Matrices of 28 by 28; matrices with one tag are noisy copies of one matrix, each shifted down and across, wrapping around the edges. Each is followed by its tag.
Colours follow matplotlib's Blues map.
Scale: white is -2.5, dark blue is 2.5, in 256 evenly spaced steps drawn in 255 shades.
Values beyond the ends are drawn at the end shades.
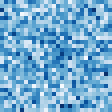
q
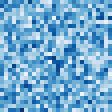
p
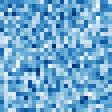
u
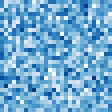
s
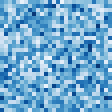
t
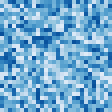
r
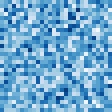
t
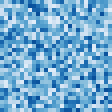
u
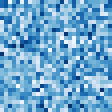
r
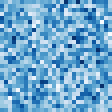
t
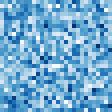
q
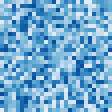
t
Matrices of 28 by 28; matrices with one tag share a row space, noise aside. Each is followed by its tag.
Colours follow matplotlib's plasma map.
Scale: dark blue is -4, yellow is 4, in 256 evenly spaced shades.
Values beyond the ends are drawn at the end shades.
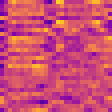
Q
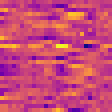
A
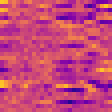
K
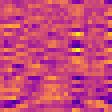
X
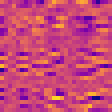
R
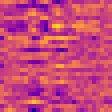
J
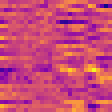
K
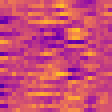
A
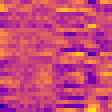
K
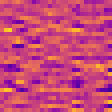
X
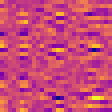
R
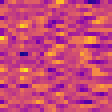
R
